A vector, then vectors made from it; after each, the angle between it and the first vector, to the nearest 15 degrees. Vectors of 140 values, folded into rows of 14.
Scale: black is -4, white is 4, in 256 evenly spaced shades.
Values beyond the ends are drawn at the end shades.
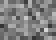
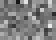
135 degrees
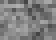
45 degrees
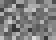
105 degrees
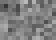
120 degrees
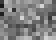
90 degrees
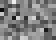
135 degrees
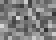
150 degrees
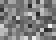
135 degrees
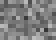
165 degrees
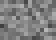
15 degrees
